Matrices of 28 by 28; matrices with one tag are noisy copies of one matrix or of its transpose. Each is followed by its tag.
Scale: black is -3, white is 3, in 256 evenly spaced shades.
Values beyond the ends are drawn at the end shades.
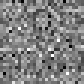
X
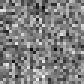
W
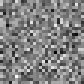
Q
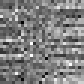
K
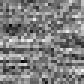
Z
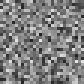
X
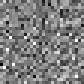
Q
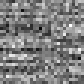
Z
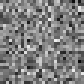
X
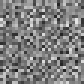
Q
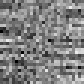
K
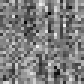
Z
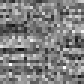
Z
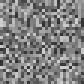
Q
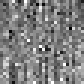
K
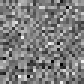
Q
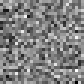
W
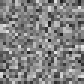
X
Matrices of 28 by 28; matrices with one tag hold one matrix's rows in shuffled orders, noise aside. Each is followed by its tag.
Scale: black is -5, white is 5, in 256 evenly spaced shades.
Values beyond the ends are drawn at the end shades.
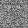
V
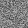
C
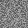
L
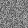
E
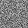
E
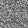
V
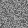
L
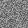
E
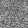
V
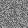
E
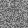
V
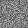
L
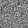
L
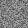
L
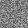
C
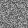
C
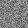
L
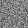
L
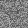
V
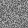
L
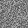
L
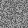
E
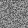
C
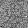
V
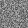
L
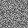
L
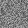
L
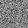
E
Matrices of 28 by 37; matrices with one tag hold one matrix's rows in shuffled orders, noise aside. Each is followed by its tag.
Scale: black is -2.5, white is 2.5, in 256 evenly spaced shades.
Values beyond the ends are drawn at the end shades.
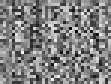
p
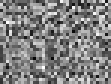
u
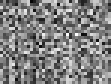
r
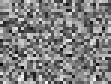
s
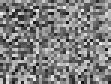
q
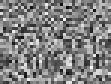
s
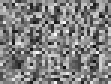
p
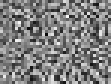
p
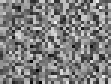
p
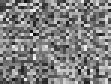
q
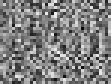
p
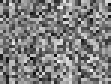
r
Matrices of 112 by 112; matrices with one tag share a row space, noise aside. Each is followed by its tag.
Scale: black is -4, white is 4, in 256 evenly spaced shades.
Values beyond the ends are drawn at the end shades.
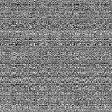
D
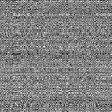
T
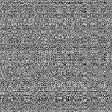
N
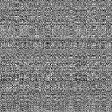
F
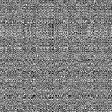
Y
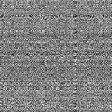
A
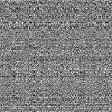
D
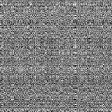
A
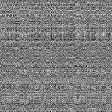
F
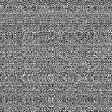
Y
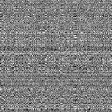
A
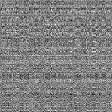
F
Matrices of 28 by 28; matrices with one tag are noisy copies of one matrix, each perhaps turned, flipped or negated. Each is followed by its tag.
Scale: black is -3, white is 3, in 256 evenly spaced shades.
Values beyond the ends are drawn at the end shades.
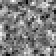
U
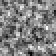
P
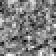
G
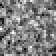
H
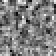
H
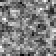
U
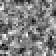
U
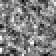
G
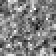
G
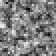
P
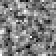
P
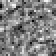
G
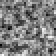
P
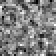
H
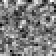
H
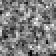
P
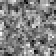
U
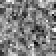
G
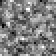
P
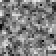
U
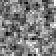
P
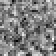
H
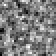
P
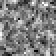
U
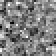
H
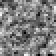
G
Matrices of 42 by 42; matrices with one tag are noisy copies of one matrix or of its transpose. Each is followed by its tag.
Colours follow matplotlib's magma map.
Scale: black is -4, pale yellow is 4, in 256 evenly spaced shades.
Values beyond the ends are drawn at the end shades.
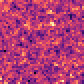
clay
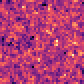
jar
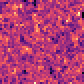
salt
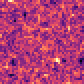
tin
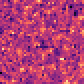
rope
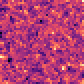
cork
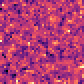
rope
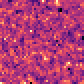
cork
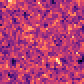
tin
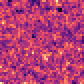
cork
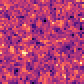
clay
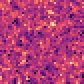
clay
